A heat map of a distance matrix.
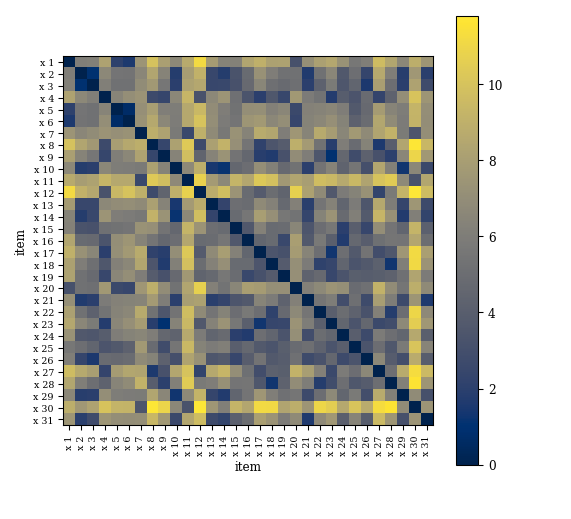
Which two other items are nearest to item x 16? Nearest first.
x 24, x 19
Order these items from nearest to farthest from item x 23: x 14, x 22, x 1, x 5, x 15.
x 22, x 15, x 5, x 14, x 1
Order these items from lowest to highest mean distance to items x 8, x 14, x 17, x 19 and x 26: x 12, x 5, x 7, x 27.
x 27, x 12, x 5, x 7
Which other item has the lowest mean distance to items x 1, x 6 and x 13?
x 5
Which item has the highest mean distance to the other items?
x 30
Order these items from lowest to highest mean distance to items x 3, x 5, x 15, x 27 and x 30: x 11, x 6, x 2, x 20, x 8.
x 2, x 6, x 20, x 8, x 11
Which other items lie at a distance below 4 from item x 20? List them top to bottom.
x 1, x 5, x 6
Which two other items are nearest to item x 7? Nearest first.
x 11, x 30
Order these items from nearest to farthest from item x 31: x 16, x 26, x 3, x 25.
x 3, x 26, x 16, x 25
